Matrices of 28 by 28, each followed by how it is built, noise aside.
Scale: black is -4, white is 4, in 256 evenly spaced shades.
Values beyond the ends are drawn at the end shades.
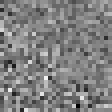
lower triangular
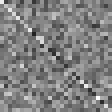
diagonal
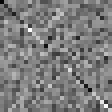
diagonal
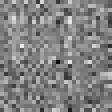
low rank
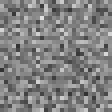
repeating columns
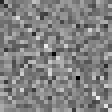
diagonal
